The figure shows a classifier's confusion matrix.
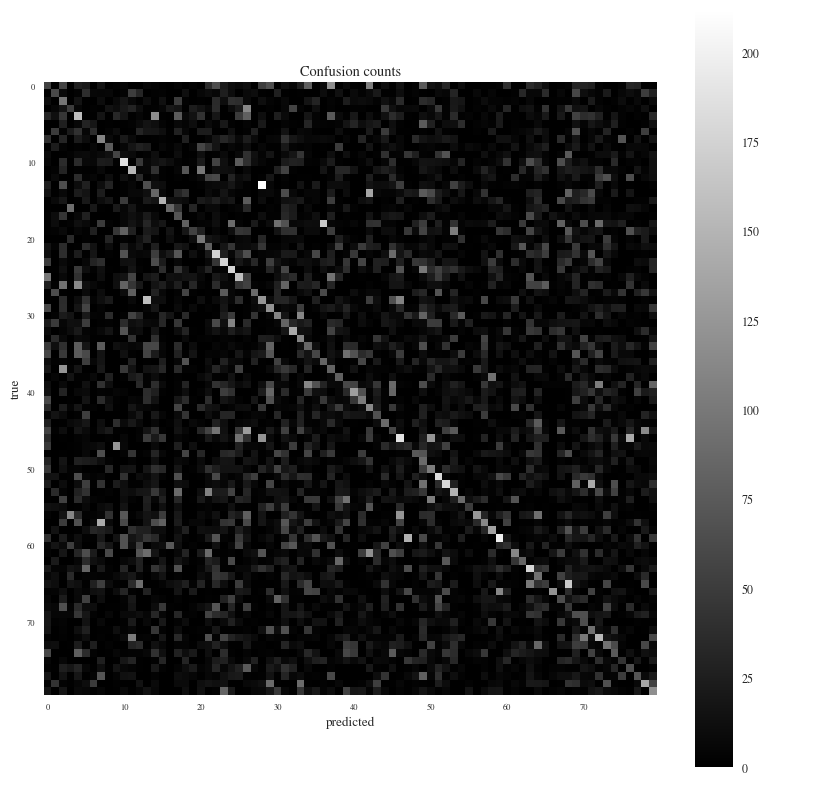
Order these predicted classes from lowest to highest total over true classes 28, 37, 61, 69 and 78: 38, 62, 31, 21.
62, 38, 31, 21
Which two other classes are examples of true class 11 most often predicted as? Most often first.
20, 18
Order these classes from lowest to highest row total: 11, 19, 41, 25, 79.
79, 41, 11, 25, 19
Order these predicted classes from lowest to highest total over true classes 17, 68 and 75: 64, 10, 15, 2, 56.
56, 10, 64, 15, 2
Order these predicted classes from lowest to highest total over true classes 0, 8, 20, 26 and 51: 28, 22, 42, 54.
54, 28, 42, 22
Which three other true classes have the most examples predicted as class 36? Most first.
18, 27, 41
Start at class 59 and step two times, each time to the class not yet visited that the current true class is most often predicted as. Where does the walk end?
9
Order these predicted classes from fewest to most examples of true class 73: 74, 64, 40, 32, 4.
32, 4, 40, 74, 64
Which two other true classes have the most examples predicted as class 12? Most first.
65, 61
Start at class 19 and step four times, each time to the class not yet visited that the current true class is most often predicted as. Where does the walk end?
38
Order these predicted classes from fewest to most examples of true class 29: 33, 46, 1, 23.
1, 23, 46, 33
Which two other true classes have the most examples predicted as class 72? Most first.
39, 18
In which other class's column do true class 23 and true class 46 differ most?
76
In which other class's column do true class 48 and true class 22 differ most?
45
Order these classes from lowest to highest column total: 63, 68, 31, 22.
68, 63, 22, 31
